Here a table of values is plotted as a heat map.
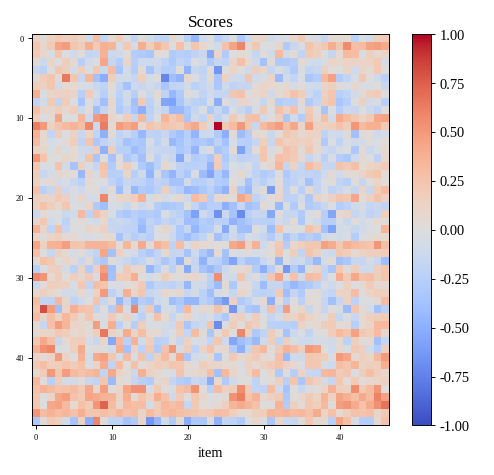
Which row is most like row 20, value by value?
37
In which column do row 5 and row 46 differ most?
9
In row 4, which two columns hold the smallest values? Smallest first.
24, 20
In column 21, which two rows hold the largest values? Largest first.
44, 11
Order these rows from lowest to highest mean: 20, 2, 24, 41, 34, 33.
33, 24, 2, 34, 20, 41
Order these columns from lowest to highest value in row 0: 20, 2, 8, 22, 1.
20, 22, 1, 2, 8
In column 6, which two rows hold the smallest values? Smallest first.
17, 8
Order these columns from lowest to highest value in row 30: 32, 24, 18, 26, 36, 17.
26, 18, 17, 36, 32, 24
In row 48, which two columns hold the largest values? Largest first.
8, 40
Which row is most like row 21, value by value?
28
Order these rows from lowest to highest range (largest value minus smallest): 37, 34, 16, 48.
16, 37, 48, 34
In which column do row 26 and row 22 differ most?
27
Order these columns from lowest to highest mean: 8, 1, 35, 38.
35, 38, 8, 1
